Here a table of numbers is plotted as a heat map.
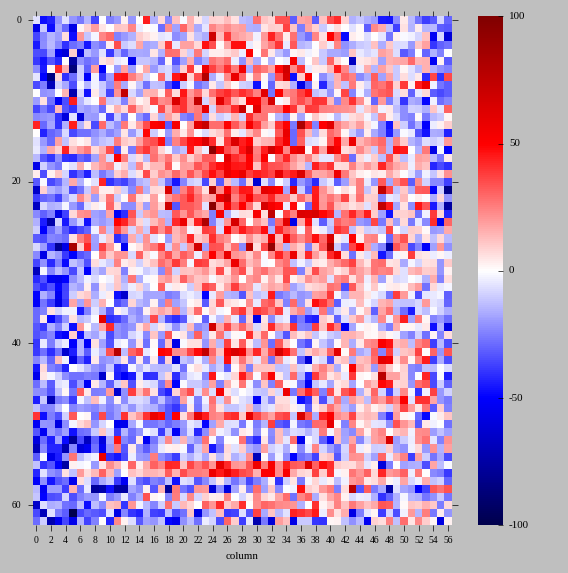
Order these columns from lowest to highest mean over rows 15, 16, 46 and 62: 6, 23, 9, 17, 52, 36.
52, 9, 17, 6, 23, 36
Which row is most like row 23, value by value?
21
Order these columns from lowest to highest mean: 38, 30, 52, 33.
52, 30, 38, 33
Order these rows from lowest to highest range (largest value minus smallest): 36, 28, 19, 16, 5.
36, 19, 5, 16, 28
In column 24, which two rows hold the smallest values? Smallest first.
58, 53
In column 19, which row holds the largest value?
10
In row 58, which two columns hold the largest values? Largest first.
43, 36
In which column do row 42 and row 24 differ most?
37
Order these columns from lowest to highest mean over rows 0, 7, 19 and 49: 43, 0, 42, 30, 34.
0, 43, 42, 30, 34
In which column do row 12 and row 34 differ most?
6
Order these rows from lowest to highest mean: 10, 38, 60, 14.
14, 38, 60, 10
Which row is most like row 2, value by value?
38
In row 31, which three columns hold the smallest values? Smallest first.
0, 7, 5
